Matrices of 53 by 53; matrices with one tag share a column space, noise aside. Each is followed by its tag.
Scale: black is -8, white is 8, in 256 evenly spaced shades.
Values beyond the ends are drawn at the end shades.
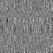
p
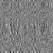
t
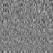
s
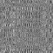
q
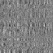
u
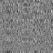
s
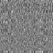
s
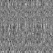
t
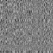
s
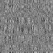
p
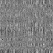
u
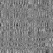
u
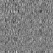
s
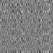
s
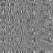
s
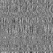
p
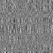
p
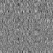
s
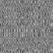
q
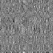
p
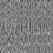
t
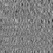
s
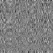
s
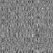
q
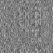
q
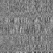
p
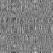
p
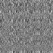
s
